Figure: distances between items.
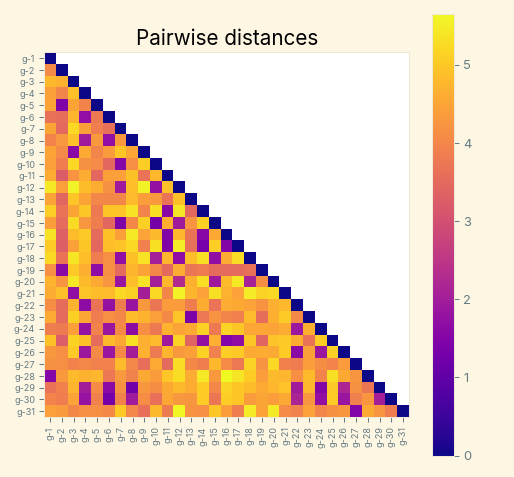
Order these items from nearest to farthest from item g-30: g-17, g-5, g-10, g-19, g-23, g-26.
g-26, g-10, g-5, g-23, g-19, g-17
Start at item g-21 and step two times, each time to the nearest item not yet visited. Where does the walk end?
g-9
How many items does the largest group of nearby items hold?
8
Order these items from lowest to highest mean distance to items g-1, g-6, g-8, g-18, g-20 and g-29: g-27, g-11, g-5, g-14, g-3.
g-5, g-27, g-11, g-3, g-14
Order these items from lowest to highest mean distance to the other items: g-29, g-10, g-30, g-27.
g-30, g-29, g-10, g-27
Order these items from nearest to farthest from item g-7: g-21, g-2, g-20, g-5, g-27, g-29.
g-20, g-2, g-5, g-29, g-27, g-21
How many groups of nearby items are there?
8
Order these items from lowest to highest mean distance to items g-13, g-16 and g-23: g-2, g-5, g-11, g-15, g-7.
g-11, g-2, g-5, g-7, g-15
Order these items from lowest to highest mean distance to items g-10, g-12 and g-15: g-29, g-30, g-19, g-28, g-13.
g-30, g-19, g-29, g-13, g-28
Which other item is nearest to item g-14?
g-17
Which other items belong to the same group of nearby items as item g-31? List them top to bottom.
g-27
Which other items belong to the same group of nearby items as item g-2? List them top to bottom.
g-5, g-19
